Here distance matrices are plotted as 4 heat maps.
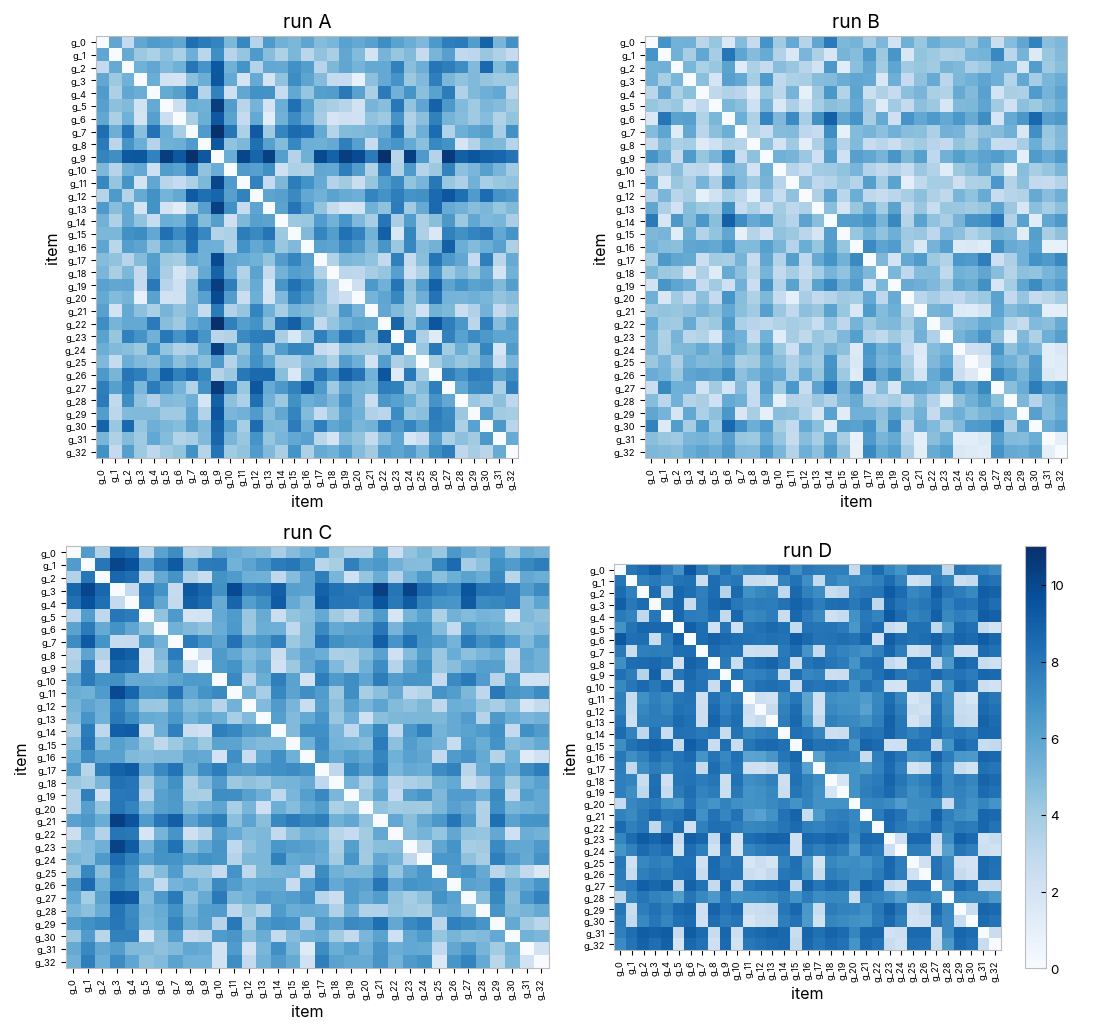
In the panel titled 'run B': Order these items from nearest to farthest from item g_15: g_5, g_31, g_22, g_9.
g_9, g_22, g_31, g_5
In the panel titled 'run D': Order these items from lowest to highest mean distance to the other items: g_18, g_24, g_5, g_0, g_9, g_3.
g_24, g_5, g_18, g_9, g_0, g_3
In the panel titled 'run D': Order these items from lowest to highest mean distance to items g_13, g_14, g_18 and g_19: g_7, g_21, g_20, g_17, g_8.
g_17, g_7, g_20, g_21, g_8
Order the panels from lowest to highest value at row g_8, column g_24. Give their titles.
run D, run B, run A, run C
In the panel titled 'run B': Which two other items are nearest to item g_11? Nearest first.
g_20, g_1
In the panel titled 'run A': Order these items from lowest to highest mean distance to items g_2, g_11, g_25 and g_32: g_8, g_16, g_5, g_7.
g_5, g_8, g_16, g_7
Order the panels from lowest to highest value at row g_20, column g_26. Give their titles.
run B, run C, run D, run A
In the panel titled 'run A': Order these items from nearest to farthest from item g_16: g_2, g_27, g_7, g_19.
g_2, g_19, g_7, g_27
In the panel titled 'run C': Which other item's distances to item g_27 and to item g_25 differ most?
g_32
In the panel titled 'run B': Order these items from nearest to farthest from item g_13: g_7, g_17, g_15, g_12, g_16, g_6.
g_15, g_7, g_12, g_16, g_17, g_6
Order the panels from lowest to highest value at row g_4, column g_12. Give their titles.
run B, run C, run A, run D
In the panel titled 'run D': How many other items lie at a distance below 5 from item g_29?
9
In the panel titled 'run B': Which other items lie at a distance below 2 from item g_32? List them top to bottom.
g_16, g_21, g_24, g_25, g_26, g_31
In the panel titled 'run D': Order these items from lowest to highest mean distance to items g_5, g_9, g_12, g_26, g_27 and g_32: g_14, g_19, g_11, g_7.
g_11, g_7, g_19, g_14
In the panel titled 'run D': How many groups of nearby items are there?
6
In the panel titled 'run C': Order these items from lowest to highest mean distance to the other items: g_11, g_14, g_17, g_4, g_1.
g_14, g_11, g_17, g_1, g_4
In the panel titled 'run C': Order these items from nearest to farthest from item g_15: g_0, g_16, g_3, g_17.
g_0, g_16, g_3, g_17
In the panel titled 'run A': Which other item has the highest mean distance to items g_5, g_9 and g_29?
g_27
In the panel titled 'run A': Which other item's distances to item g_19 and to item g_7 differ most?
g_12
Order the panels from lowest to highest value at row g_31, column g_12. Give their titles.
run C, run B, run A, run D
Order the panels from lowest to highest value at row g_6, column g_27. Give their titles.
run B, run A, run C, run D
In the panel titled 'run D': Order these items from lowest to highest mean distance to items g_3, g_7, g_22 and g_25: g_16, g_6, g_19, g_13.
g_13, g_6, g_16, g_19
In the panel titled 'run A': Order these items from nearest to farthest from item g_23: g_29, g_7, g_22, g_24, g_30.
g_30, g_29, g_24, g_7, g_22
